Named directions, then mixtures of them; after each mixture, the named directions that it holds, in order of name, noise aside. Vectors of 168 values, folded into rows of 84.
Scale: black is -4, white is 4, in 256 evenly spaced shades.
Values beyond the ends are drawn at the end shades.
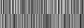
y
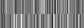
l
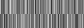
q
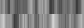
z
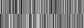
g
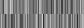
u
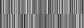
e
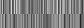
y.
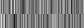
u, y, z.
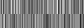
y.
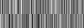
g.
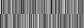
g, q, y.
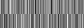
q.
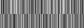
q, y.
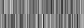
u.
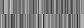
u.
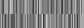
u.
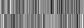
q, u, z.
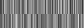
e, l.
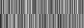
e, g, q.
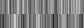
g, q, z.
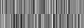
l.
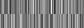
l, q, u.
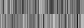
l, u, z.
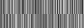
e, l, q.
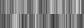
z.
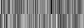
g, q, z.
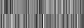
u.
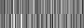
g, l, u.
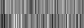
l, q, z.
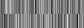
l, q, u.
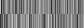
g, l, q.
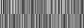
q, y.
